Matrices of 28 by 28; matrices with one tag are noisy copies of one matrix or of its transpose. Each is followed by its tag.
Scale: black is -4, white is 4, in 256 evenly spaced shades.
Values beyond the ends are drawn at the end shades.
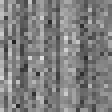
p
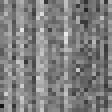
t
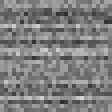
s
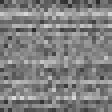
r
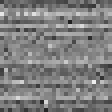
r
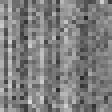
p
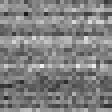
t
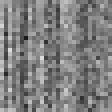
p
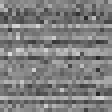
s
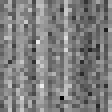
t
